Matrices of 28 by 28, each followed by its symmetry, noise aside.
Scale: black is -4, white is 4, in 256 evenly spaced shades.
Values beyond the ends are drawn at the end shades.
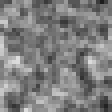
no symmetry.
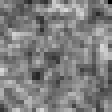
symmetric across the other diagonal.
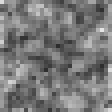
same after a half turn.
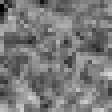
no symmetry.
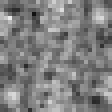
same after a half turn.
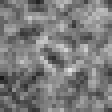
symmetric across the other diagonal.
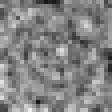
symmetric across the other diagonal.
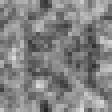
mirrored top to bottom.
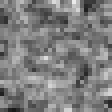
no symmetry.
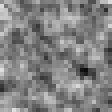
no symmetry.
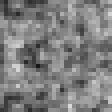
mirrored top to bottom.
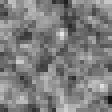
no symmetry.
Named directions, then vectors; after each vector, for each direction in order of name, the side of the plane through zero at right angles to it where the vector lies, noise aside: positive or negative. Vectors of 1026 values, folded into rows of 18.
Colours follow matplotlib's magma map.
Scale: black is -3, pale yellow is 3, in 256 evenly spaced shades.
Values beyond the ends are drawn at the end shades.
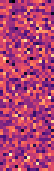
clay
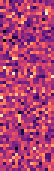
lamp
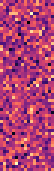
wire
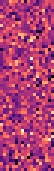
negative, negative, negative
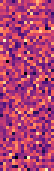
positive, negative, positive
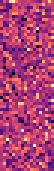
negative, negative, positive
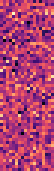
negative, positive, positive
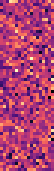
negative, negative, negative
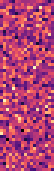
positive, positive, negative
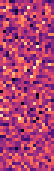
positive, positive, negative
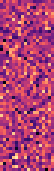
negative, positive, negative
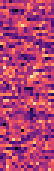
positive, positive, negative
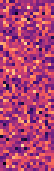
positive, positive, negative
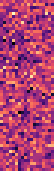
negative, positive, positive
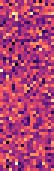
negative, positive, positive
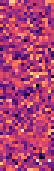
negative, negative, negative
